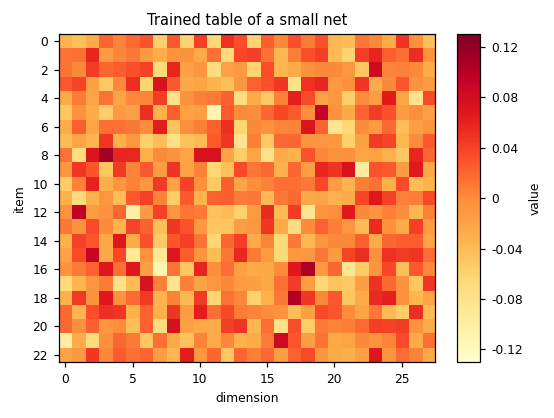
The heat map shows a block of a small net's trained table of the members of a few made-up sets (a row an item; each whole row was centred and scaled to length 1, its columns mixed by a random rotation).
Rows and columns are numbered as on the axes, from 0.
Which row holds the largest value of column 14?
1
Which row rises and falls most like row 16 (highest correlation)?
18
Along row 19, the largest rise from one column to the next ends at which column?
26
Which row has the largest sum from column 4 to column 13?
19
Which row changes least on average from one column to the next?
11
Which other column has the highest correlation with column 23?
6
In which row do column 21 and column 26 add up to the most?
9
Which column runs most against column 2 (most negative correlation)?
16
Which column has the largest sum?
23
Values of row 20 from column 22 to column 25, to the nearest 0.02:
0.02 0.04 0.04 0.04
